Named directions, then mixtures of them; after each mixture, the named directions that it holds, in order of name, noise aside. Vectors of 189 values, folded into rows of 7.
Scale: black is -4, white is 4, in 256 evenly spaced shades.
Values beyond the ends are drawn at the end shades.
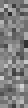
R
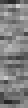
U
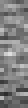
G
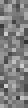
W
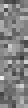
R, U.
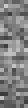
G, R.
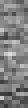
G.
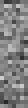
R, U, W.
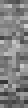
G, U, W.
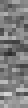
G.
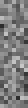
W.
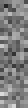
G, R.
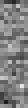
R, U.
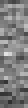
G, U.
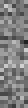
G, R, W.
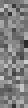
R.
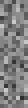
W.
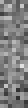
G, W.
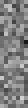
R, W.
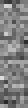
R, U, W.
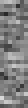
G, U.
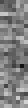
G, U, W.
